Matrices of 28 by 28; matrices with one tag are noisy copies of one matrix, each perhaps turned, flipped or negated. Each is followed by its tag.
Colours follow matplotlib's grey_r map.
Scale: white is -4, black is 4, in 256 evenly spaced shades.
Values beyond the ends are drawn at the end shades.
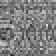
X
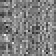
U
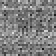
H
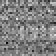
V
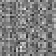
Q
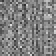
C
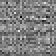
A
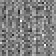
A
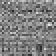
C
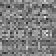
Q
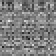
U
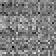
V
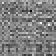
C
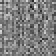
C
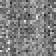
H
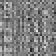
C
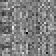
U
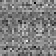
H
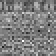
U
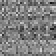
V
